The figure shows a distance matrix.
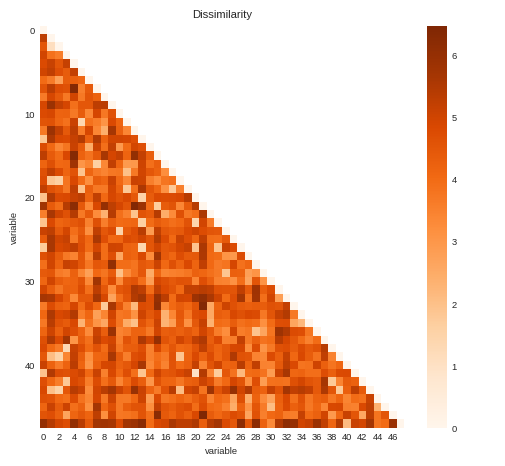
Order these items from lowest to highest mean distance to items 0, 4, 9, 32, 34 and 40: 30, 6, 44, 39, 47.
6, 30, 44, 39, 47
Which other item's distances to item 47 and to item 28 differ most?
36
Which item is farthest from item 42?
37
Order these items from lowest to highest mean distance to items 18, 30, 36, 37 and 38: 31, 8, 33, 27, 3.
27, 3, 8, 33, 31
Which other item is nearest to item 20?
41
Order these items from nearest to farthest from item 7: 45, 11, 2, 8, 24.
11, 8, 2, 24, 45
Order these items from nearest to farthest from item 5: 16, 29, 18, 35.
35, 16, 29, 18
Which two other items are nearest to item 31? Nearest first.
32, 9
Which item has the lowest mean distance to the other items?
29
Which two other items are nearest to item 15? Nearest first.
21, 18
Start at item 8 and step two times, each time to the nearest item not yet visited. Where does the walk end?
12
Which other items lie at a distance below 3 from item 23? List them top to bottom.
0, 13, 20, 26, 41
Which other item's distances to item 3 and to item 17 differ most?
38
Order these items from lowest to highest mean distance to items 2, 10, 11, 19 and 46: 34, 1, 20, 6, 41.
6, 1, 34, 41, 20
